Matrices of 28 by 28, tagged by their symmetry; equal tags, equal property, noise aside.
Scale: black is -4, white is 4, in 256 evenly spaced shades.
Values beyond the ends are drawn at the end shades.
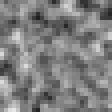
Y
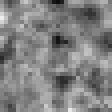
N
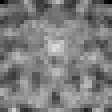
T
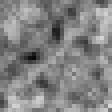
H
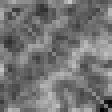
H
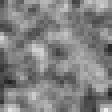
N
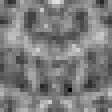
T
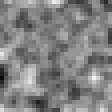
N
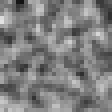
Y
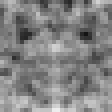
T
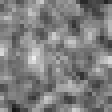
N
